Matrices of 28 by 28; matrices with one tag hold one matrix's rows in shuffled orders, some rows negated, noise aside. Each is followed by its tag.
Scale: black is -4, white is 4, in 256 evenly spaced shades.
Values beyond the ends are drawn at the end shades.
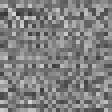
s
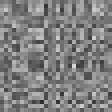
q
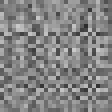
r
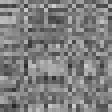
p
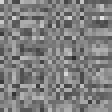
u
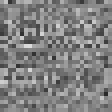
s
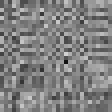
u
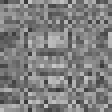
p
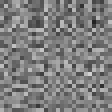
q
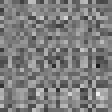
r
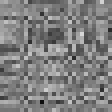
p
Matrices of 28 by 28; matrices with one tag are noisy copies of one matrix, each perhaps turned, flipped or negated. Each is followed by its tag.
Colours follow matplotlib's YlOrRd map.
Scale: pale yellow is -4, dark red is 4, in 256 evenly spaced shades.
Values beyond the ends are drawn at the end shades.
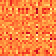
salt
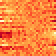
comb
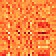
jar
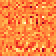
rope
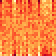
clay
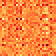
salt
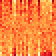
clay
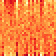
clay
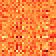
salt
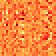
rope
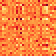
salt
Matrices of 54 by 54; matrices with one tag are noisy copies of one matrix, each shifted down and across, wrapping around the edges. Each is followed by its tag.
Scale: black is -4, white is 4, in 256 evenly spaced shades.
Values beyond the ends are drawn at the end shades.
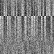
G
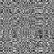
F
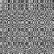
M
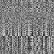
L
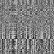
L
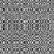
M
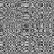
F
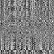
L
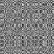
M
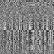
L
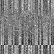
G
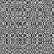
M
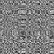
F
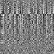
L
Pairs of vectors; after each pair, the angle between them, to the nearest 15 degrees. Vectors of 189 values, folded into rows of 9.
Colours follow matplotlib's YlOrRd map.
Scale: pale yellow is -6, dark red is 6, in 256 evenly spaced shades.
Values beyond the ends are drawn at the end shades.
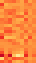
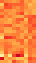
150 degrees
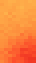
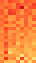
135 degrees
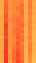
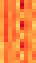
75 degrees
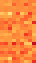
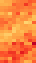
45 degrees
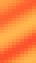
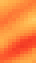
30 degrees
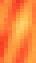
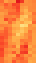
30 degrees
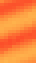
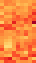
120 degrees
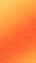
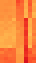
90 degrees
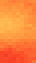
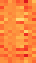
75 degrees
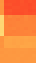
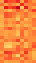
75 degrees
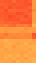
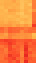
165 degrees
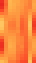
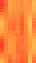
30 degrees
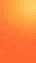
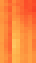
135 degrees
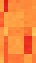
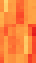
135 degrees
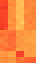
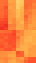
30 degrees
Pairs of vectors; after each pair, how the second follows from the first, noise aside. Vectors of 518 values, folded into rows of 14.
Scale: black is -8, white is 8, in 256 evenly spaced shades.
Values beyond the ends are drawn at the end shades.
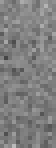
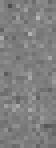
wrapped around, negated, partly zeroed.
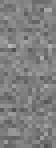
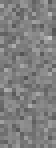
shuffled.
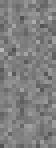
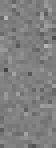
wrapped around, negated, partly zeroed.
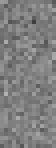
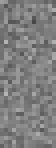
copied.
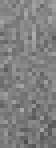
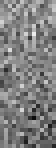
scaled up.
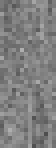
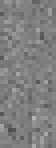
negated, partly zeroed.
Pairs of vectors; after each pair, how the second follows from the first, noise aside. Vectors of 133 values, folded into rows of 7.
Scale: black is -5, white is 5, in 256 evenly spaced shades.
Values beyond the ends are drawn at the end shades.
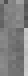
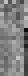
negated.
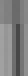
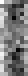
wrapped around, negated, scaled up.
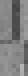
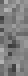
reversed, partly zeroed.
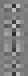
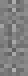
reversed, negated, shrunk.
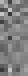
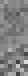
reversed, partly zeroed.
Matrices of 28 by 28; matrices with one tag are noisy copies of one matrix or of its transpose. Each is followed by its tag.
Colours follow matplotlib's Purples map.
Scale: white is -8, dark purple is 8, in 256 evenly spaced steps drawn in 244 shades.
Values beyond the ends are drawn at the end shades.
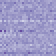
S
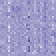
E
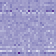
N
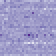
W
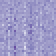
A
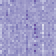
W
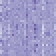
W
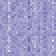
E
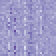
A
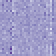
N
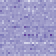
W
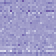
N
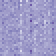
S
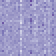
S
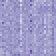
S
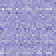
E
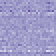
N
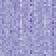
S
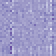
N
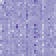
W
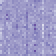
W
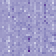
E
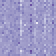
S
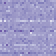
S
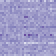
W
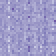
E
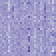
E
